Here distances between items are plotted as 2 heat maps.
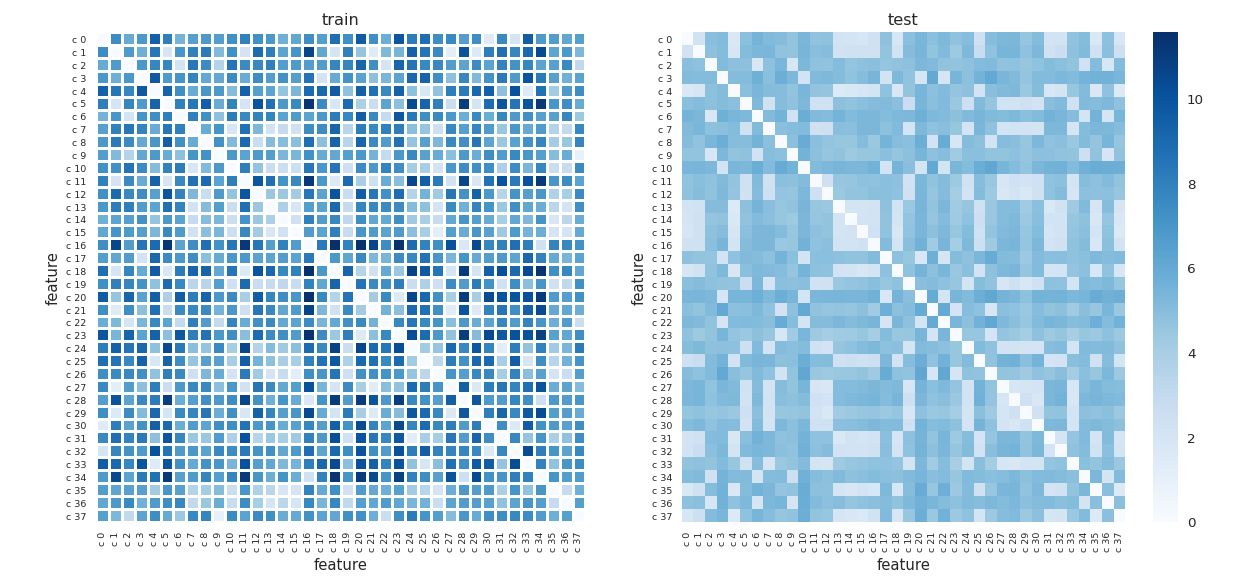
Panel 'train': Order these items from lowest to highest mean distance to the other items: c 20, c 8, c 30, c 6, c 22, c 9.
c 9, c 22, c 8, c 6, c 30, c 20
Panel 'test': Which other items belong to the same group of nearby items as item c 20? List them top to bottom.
c 3, c 10, c 17, c 22
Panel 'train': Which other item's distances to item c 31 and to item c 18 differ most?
c 24
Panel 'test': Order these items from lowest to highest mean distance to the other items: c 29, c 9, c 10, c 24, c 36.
c 29, c 24, c 9, c 36, c 10
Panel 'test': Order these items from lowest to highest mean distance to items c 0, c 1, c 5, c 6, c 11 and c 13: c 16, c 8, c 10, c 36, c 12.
c 16, c 12, c 36, c 8, c 10
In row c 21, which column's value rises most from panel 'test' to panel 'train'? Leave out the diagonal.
c 16
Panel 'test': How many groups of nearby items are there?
5
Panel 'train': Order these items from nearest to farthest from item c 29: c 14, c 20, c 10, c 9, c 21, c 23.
c 21, c 20, c 23, c 9, c 14, c 10
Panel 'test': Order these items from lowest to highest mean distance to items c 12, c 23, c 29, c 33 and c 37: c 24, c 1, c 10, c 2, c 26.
c 24, c 26, c 1, c 2, c 10
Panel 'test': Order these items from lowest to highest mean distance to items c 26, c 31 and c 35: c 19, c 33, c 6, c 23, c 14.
c 14, c 23, c 33, c 19, c 6
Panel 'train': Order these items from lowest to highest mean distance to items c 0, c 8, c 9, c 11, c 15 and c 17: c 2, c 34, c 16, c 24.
c 2, c 24, c 34, c 16
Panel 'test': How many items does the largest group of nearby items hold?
13
